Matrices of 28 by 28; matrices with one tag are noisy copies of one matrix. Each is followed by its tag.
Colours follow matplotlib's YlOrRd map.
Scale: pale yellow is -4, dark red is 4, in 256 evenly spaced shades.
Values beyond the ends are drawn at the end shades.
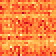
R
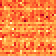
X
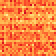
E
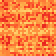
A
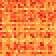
X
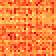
E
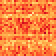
R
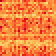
R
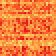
R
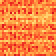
E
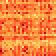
R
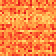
E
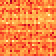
E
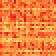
X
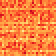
X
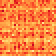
X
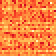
X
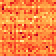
E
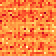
X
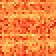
R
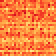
X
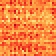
E
